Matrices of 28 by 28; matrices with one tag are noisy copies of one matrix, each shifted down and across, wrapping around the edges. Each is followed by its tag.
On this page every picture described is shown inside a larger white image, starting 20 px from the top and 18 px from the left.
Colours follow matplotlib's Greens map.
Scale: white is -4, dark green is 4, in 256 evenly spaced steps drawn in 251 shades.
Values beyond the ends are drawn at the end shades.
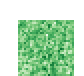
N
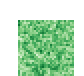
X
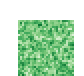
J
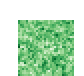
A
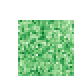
N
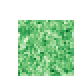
X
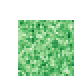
J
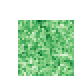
A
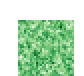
J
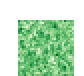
J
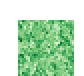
X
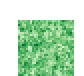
X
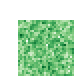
N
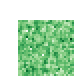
N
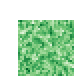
J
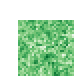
A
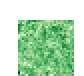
A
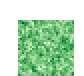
J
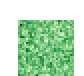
N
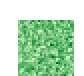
N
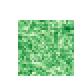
A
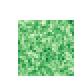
J
